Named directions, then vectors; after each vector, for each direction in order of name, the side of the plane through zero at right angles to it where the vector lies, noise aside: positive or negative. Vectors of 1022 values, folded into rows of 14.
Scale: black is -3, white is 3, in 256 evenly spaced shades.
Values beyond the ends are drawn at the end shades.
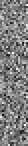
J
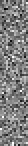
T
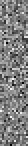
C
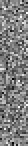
negative, positive, negative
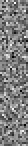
positive, negative, negative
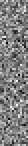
positive, negative, negative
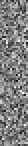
negative, positive, positive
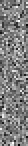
negative, negative, positive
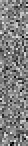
positive, positive, negative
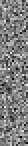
negative, negative, negative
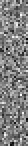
positive, positive, negative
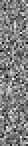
positive, positive, positive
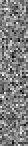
positive, negative, negative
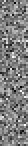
negative, positive, positive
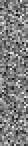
negative, positive, negative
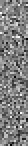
positive, positive, negative
